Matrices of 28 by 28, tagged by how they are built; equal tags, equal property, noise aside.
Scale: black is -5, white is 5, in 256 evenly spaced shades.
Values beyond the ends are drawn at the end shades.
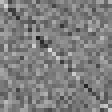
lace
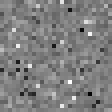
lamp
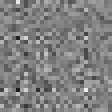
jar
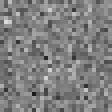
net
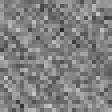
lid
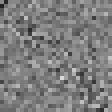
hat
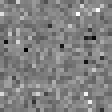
lamp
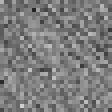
lid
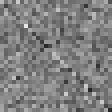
lace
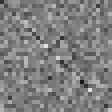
lace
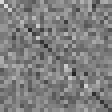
lace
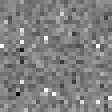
lamp
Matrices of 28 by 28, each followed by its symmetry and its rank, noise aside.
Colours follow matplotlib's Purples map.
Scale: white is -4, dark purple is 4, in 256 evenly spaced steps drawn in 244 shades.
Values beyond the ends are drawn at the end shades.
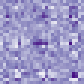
no symmetry, rank three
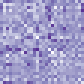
symmetric, rank five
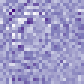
symmetric, rank three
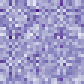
symmetric, rank three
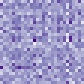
no symmetry, rank four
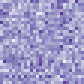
no symmetry, rank five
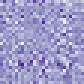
antisymmetric, rank four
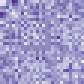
symmetric, rank five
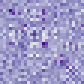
symmetric, rank four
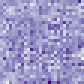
no symmetry, rank five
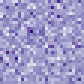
symmetric, rank five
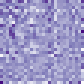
no symmetry, rank five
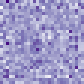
antisymmetric, rank four
